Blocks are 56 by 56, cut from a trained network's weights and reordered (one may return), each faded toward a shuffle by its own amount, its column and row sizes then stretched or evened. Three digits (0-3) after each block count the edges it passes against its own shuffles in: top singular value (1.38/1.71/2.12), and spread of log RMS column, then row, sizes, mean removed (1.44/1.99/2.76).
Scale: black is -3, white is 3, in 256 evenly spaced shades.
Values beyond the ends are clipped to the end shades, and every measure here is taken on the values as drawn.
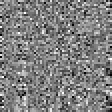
2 2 0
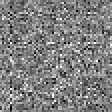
2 1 1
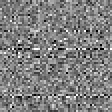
3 1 2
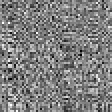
3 2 0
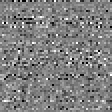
0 1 3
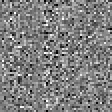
1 2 0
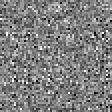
0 1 1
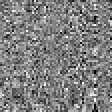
2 2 0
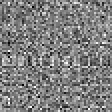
3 1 1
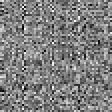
3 2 0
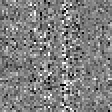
0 3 0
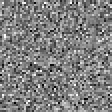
0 0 1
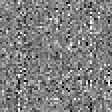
1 2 1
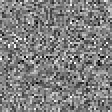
1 0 1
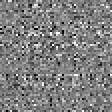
1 1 3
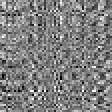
3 2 2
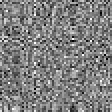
3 1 0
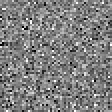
0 1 1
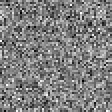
2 0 0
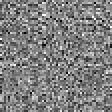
3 0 1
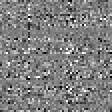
1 2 3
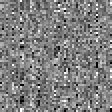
2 3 0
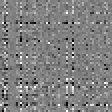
3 3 2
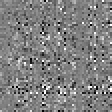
2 3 2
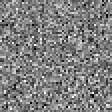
1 0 1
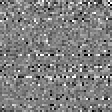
1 0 3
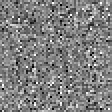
0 2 0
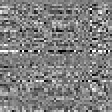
3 1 3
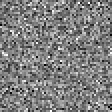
0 0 1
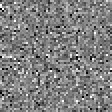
0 1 1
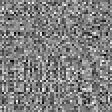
3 0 2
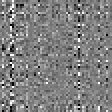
3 3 2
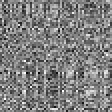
3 0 2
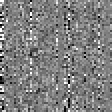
2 3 0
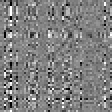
3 3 2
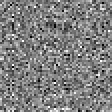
2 1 0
